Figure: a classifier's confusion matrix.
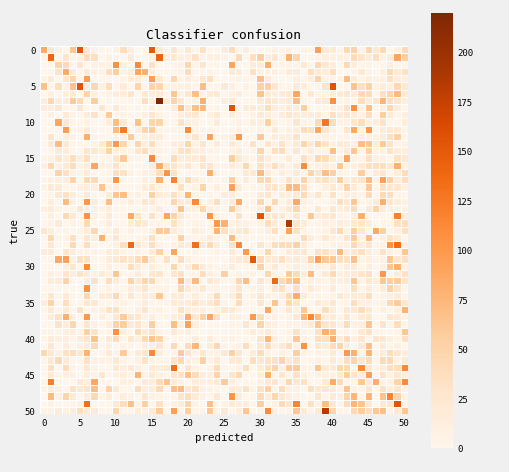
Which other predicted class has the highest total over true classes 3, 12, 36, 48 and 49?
6
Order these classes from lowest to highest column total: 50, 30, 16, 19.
19, 50, 16, 30
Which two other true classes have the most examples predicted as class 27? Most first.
12, 21
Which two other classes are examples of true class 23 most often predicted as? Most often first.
30, 49
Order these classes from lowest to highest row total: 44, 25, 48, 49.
25, 48, 44, 49
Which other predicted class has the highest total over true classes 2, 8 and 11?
26
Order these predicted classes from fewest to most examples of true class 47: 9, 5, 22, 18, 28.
22, 5, 28, 9, 18
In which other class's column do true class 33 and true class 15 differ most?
42
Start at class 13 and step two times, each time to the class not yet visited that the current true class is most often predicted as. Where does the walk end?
39
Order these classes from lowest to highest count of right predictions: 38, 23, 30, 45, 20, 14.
14, 30, 38, 20, 45, 23
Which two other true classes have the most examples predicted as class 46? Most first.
25, 50
